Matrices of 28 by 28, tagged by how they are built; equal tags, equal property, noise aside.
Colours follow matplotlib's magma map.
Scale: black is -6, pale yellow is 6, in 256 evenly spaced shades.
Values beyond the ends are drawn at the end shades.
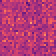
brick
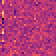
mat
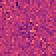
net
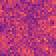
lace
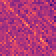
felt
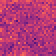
lace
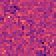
net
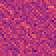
felt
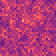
lace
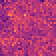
lace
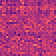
brick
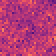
lace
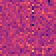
mat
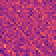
felt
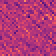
felt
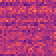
brick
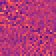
net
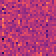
mat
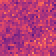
lace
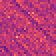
felt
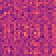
brick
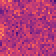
lace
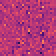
mat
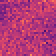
lace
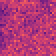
lace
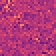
net
